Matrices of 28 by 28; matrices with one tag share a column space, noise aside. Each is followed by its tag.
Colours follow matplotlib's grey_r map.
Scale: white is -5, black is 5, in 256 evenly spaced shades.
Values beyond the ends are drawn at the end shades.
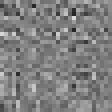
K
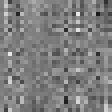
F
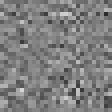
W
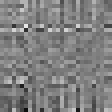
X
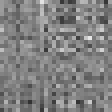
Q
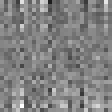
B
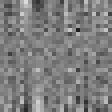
F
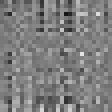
F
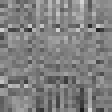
X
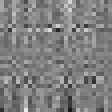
X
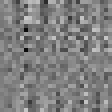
Q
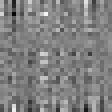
F
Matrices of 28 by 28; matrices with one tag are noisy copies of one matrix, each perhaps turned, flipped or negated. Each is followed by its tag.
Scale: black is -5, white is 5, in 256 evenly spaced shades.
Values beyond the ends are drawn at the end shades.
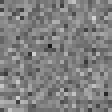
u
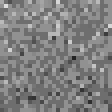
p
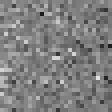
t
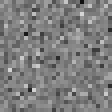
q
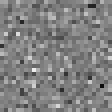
q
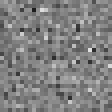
q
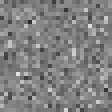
q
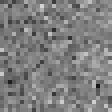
p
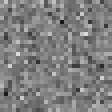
q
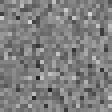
q
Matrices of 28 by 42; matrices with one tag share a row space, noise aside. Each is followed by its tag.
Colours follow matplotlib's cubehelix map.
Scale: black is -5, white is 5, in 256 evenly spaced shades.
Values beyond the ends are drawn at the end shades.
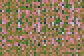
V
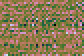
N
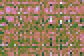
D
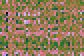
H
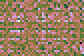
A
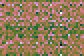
D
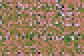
V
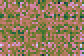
A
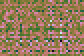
D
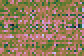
N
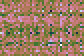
D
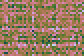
N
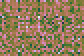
V
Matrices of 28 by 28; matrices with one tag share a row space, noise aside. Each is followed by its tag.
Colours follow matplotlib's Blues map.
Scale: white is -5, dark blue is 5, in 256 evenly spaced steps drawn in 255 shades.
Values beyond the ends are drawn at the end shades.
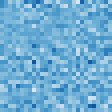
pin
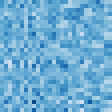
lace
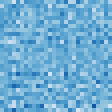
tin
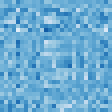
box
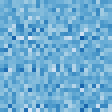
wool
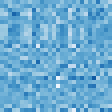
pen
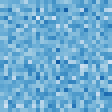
wool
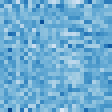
lace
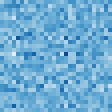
tin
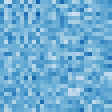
lace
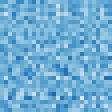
wool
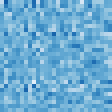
lace
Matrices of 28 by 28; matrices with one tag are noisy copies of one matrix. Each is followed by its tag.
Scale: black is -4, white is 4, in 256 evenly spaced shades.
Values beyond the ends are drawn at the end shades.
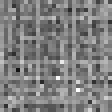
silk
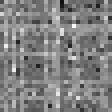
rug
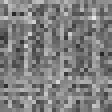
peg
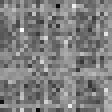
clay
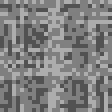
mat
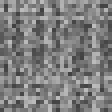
peg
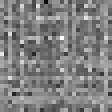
silk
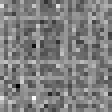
silk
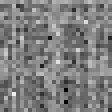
mat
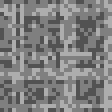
clay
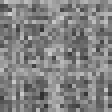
mat
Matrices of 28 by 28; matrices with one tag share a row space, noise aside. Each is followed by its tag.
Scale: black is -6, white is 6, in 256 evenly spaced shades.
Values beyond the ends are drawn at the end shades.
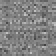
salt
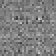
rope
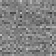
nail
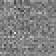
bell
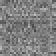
salt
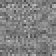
salt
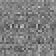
rope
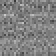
bell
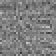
nail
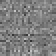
salt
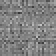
rope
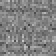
salt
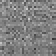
salt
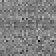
rope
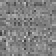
salt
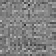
salt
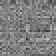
nail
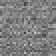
salt
